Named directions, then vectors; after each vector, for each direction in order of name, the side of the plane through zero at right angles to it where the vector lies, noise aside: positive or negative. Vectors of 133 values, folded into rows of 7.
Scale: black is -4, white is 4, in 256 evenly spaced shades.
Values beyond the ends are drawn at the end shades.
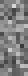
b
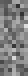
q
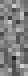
positive, negative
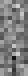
positive, negative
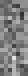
negative, positive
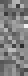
positive, positive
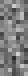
positive, negative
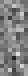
positive, negative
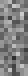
positive, negative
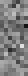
negative, negative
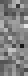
positive, positive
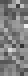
positive, positive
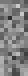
positive, negative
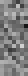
negative, negative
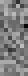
negative, negative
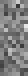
positive, positive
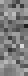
negative, negative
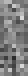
positive, negative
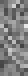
positive, positive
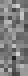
positive, negative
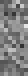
positive, positive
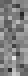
negative, positive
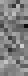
negative, negative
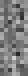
negative, positive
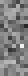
negative, negative
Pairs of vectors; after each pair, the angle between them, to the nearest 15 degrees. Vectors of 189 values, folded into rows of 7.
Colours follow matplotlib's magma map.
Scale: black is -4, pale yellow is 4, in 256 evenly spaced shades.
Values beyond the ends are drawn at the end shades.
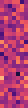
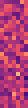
135 degrees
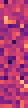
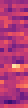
75 degrees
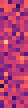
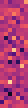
90 degrees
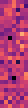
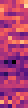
120 degrees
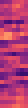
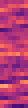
120 degrees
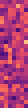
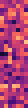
30 degrees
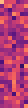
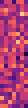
120 degrees
